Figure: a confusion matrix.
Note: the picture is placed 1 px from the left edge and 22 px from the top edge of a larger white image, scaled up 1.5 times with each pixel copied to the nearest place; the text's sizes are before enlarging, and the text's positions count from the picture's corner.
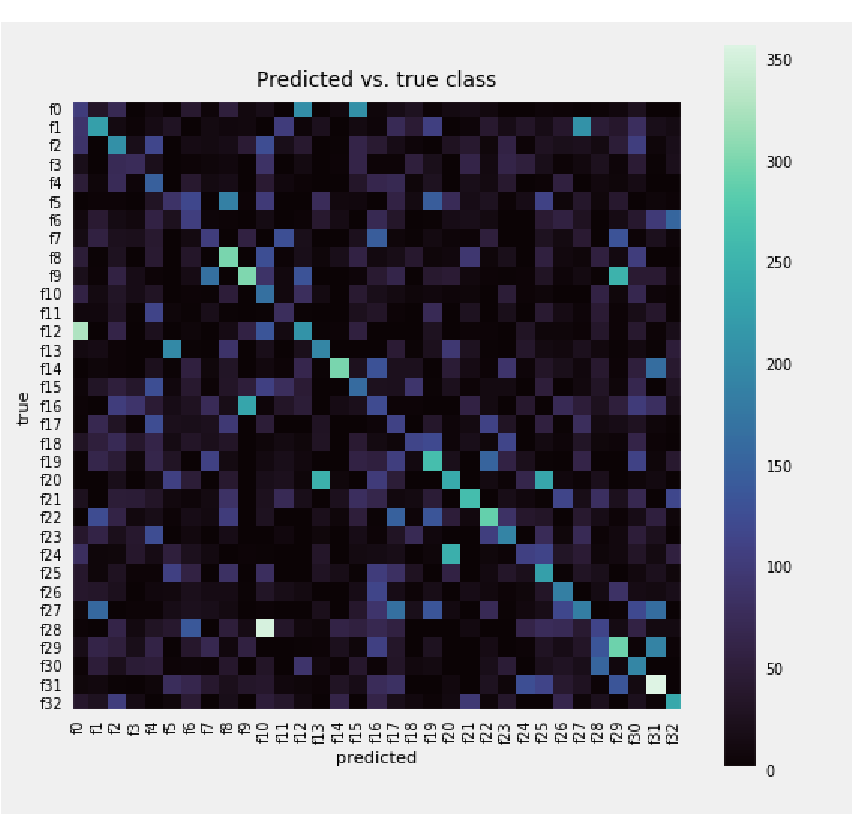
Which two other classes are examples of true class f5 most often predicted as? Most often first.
f8, f19
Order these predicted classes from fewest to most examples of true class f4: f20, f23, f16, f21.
f20, f21, f23, f16
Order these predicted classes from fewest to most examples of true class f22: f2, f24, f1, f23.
f24, f2, f23, f1
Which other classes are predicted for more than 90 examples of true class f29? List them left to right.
f16, f28, f31
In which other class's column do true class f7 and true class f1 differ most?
f27
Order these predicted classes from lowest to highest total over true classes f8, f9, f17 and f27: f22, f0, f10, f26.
f0, f26, f22, f10
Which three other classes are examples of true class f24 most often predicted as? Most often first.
f20, f25, f0
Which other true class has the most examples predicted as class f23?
f18
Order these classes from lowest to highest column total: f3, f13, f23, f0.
f3, f13, f23, f0
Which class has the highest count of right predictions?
f31
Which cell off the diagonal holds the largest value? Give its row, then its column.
f28, f10
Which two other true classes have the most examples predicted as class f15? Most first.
f0, f21
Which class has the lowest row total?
f11
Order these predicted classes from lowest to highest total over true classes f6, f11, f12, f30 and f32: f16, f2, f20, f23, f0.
f20, f23, f16, f2, f0
